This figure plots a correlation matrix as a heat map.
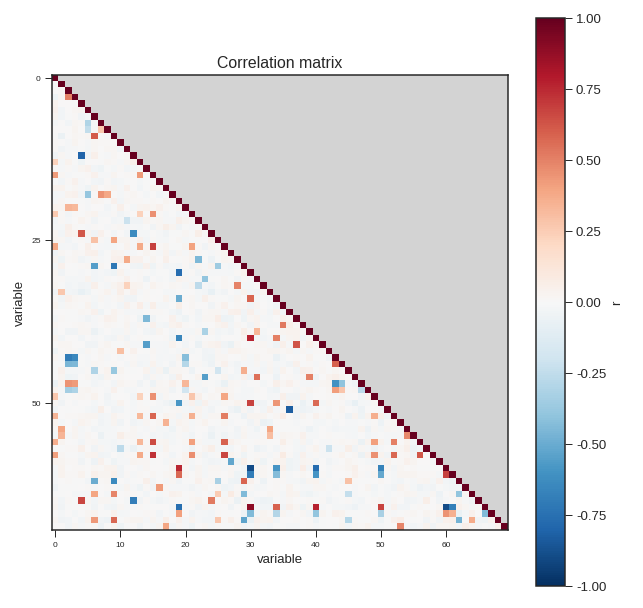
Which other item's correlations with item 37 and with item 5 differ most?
41
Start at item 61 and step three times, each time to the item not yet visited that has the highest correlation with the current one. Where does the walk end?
67
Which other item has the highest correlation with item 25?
9
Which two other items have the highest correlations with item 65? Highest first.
4, 24
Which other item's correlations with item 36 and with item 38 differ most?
51
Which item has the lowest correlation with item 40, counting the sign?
60
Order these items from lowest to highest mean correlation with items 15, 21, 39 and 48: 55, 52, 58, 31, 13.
55, 31, 13, 52, 58
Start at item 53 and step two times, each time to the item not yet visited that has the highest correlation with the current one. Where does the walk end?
17
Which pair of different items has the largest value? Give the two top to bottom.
30, 66
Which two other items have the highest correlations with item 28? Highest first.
32, 11
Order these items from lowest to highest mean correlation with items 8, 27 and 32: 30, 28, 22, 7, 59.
59, 22, 30, 7, 28
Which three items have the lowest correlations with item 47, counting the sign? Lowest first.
43, 44, 48
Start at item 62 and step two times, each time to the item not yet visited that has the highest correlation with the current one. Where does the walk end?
45
